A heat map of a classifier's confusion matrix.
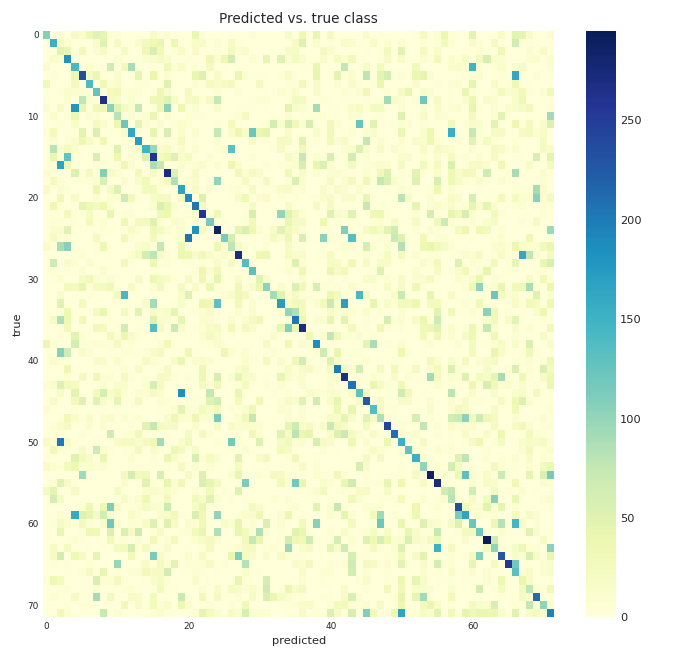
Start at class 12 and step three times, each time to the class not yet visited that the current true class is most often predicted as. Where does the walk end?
55
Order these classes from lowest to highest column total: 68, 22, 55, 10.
10, 68, 22, 55
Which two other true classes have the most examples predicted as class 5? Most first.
54, 8
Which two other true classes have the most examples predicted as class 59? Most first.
54, 47
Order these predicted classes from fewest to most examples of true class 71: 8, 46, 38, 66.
38, 46, 66, 8
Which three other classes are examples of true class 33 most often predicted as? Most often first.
42, 24, 15
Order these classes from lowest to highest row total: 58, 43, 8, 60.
43, 58, 8, 60
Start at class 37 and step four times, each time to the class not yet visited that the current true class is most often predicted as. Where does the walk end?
3
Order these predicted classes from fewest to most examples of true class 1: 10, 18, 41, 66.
41, 10, 18, 66
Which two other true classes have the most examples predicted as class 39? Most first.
25, 16
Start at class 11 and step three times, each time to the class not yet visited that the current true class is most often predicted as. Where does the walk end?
69
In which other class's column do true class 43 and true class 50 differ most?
2
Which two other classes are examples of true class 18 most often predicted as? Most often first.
24, 47
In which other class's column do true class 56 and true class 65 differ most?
66
